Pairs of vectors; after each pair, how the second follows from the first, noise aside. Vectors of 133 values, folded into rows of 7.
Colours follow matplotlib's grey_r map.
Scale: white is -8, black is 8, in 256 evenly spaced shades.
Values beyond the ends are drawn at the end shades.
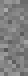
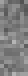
shuffled.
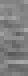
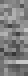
scaled up.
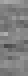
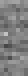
copied.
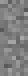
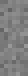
wrapped around, negated, shrunk.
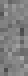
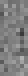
copied.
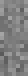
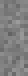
wrapped around, negated, shrunk.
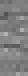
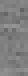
wrapped around, negated, shrunk.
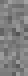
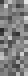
scaled up.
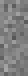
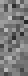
scaled up.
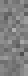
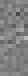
wrapped around, negated, partly zeroed.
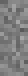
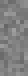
wrapped around, negated, shrunk.
